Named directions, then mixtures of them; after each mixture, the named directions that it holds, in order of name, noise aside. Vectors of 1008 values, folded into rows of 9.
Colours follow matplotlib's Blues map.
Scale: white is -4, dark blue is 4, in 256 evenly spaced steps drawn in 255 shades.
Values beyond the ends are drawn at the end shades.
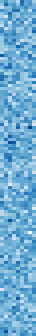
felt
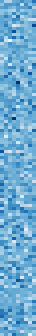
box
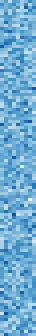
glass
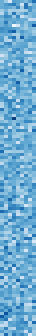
box, glass.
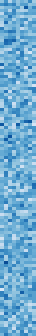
felt, glass.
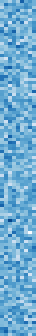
box, felt.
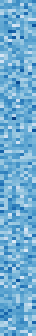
box, glass.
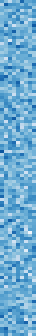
box, felt.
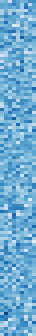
box, glass.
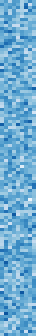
glass.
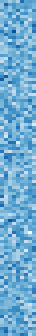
box, felt.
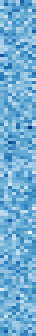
felt.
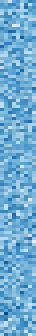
box, glass.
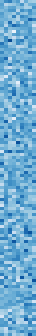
box, felt.
